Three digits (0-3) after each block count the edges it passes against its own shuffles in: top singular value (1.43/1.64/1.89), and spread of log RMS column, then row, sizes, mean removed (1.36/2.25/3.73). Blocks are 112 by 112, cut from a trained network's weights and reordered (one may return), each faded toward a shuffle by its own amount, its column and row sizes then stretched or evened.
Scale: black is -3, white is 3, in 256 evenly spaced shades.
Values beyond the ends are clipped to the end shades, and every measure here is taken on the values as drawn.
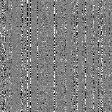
2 3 0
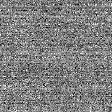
2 1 1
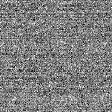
2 1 0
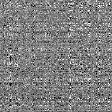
2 2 2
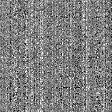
3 2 1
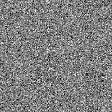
1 1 0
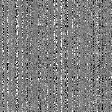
2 3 1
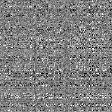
2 2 2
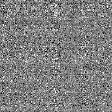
0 2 1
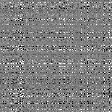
2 2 3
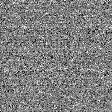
0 0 1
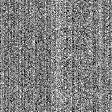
3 1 1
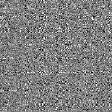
3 2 2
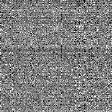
2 2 0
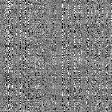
2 3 0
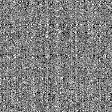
2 0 2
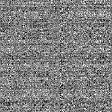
2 2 0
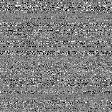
1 0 3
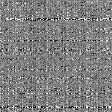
3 0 3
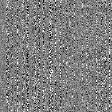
0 3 0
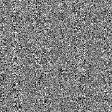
1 2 0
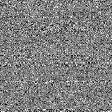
2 0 2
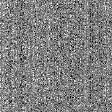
1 2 1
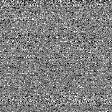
0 0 2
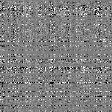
1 2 3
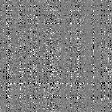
0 3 2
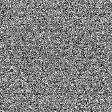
0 1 0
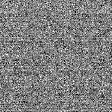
1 1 0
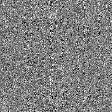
0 2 0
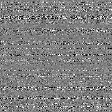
0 1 3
